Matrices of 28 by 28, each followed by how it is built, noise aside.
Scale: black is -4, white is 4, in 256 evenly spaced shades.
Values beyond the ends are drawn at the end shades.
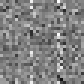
uneven columns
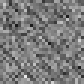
Toeplitz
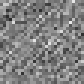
Hankel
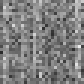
blocks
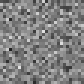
repeating rows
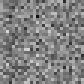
repeating rows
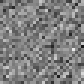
Hankel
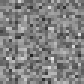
repeating rows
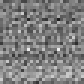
repeating columns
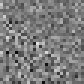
lower triangular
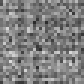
blocks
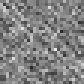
Toeplitz
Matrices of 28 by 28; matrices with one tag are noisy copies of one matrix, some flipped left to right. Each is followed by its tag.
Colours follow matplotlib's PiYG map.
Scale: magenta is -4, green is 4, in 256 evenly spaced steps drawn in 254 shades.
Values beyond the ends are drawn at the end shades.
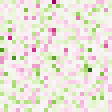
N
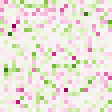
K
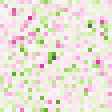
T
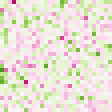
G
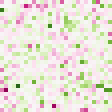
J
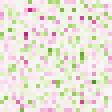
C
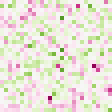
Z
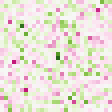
T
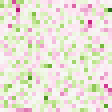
J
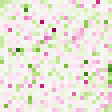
G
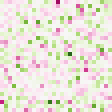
N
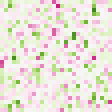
N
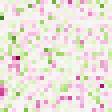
Z
